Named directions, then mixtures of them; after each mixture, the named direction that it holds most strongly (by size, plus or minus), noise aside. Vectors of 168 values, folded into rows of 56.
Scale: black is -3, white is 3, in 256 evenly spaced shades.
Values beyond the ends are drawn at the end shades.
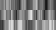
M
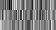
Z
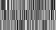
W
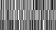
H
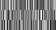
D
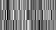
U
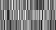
D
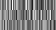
D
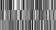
Z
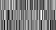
D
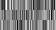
W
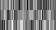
M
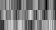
M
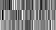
Z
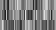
M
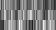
M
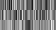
Z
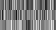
Z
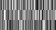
H
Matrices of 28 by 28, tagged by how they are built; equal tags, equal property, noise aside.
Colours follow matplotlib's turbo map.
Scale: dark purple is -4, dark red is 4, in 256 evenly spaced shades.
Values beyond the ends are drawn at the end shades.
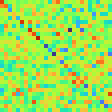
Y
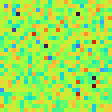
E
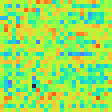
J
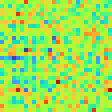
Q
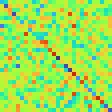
Y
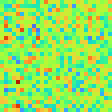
Q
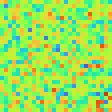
J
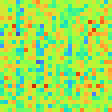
J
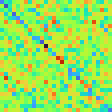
Y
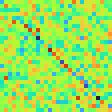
Y
